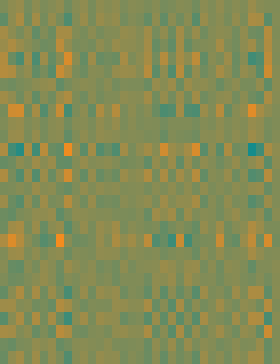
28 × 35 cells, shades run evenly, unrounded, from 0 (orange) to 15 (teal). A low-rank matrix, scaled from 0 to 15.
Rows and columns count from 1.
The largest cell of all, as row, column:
12, 32
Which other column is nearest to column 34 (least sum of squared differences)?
19
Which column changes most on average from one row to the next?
9
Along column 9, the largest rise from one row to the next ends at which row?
13
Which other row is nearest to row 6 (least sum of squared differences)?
26
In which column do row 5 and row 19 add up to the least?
34
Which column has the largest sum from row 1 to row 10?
22
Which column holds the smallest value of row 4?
8
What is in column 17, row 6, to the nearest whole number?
6
